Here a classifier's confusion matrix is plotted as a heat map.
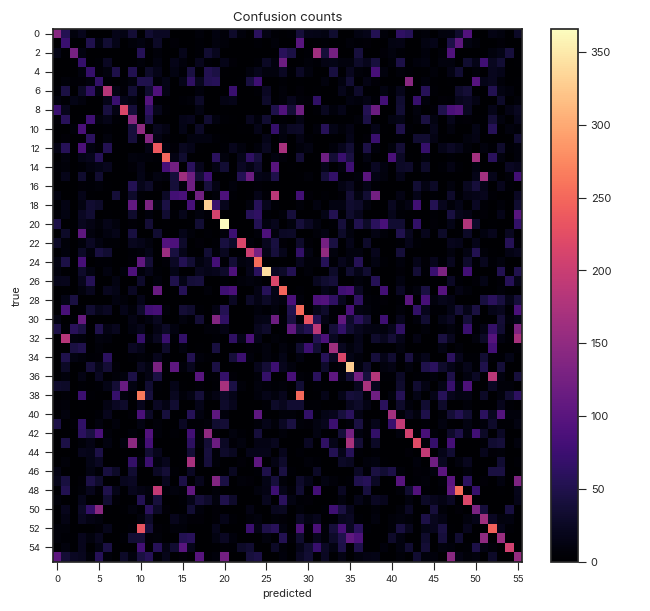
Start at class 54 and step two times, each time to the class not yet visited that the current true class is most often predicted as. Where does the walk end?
51
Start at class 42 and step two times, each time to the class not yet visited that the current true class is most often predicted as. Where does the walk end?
11
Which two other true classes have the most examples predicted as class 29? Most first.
38, 8
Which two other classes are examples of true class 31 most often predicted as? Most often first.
55, 28
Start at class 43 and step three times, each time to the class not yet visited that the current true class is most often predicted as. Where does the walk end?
27
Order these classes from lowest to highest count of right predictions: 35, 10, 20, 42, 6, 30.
10, 6, 42, 30, 35, 20
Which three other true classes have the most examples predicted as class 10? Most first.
38, 52, 24
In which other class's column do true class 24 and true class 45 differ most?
16
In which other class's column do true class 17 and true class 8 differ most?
26
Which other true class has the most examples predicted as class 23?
15
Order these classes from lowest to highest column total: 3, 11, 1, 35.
1, 3, 11, 35
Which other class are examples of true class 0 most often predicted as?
49
